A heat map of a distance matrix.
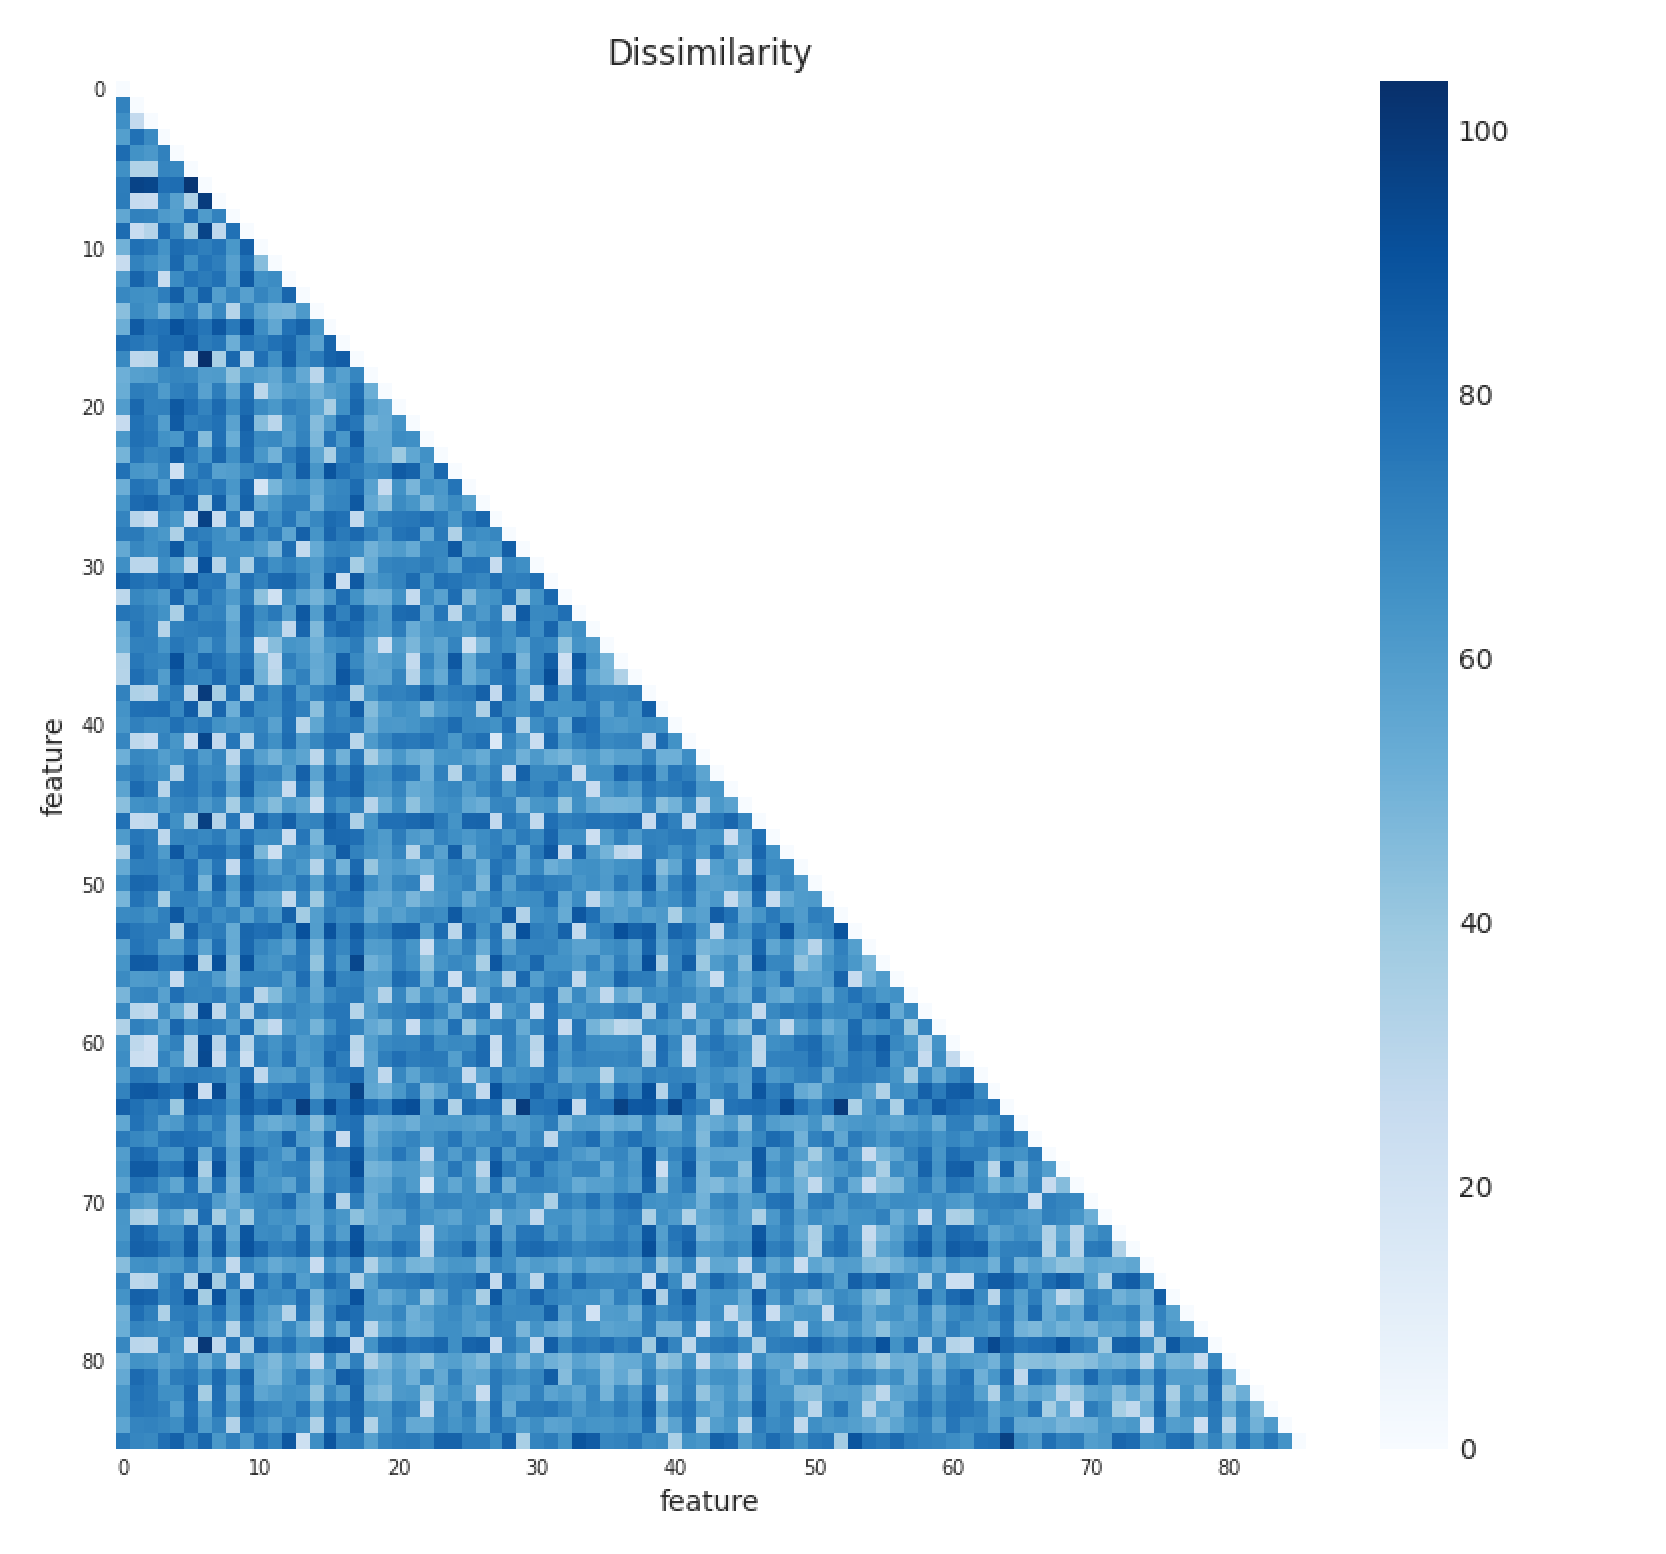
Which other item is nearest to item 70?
66
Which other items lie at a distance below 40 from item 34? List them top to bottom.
3, 12, 44, 47, 51, 77
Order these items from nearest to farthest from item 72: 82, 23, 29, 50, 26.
50, 82, 26, 23, 29
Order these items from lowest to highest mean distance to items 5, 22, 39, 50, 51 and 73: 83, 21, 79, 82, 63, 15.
83, 82, 63, 21, 79, 15
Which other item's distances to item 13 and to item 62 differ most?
85
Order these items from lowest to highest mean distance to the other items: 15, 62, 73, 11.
11, 62, 73, 15
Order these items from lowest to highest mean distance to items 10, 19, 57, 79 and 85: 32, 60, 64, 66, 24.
32, 60, 66, 24, 64
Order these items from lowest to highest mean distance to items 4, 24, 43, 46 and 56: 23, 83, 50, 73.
83, 50, 73, 23
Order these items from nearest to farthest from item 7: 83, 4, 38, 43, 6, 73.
38, 4, 43, 83, 73, 6
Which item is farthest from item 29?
64
